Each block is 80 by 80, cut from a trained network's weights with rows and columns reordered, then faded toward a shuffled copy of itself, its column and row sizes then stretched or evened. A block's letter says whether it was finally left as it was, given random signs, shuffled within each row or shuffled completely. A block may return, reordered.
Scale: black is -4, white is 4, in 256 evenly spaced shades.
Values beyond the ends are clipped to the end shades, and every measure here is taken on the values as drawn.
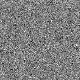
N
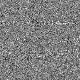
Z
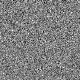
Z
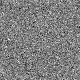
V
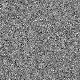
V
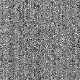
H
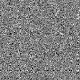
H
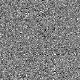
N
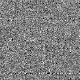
H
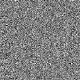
H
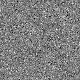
V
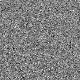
Z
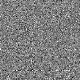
N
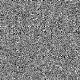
H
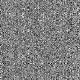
H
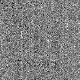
H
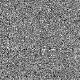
N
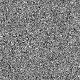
Z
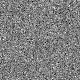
V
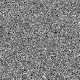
Z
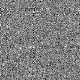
H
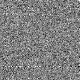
N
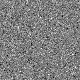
V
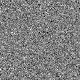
Z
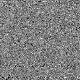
Z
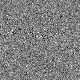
Z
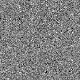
N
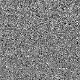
H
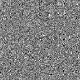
H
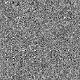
H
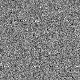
Z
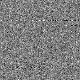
N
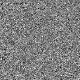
N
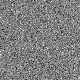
V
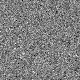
V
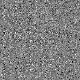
N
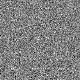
N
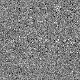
N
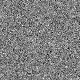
V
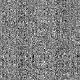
H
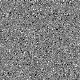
Z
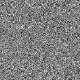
H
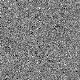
N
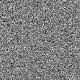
H
